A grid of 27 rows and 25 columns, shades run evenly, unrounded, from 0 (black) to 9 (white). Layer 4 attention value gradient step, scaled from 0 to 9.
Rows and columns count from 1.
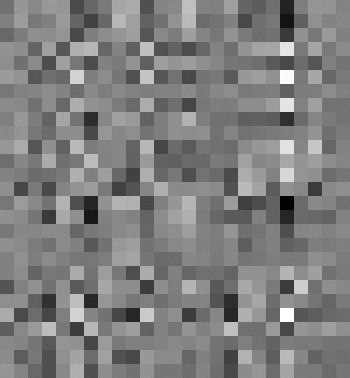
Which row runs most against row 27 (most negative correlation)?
24
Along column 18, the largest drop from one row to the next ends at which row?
15
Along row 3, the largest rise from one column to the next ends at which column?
22
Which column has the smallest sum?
7
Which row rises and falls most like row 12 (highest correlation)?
4
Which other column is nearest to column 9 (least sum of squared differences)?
2
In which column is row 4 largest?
21
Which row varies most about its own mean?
23
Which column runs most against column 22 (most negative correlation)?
1
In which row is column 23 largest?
11
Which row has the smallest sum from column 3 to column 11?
16
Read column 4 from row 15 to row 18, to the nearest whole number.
4 2 5 4
